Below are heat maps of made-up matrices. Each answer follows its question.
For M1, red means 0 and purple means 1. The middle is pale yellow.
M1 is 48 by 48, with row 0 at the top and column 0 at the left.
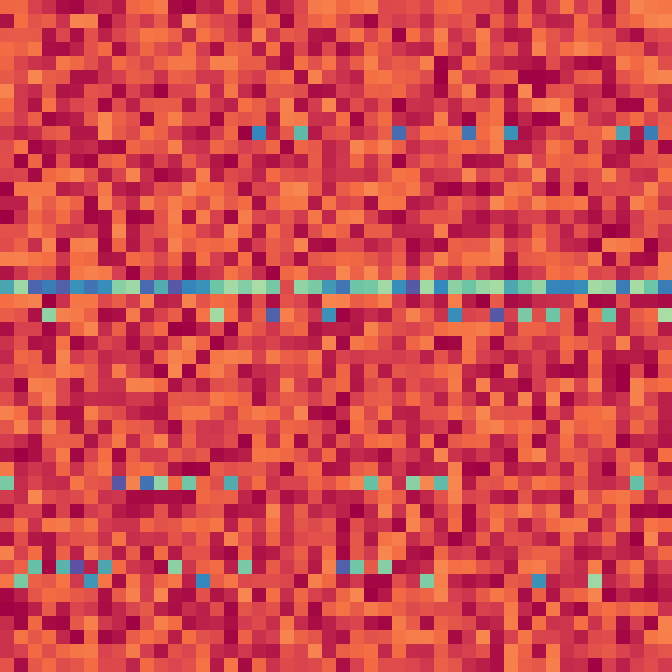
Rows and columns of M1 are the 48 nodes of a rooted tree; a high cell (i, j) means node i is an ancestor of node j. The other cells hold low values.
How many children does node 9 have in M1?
7
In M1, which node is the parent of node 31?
34
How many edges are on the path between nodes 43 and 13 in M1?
4
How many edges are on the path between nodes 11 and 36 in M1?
4
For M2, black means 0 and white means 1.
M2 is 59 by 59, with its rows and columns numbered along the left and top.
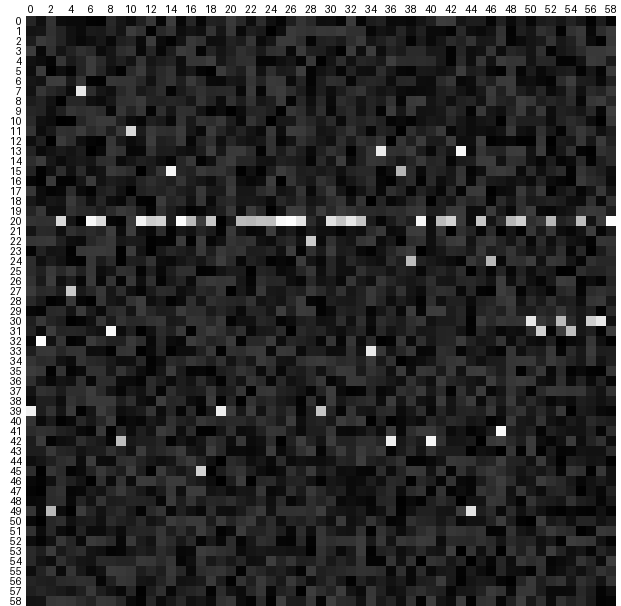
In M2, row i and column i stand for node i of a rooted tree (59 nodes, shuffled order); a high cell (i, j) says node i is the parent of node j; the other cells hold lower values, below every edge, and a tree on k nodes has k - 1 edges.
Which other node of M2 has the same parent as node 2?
44
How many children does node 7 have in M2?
1
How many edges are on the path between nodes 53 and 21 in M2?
3
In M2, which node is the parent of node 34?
33
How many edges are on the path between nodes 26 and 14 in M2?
3
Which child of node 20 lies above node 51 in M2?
31
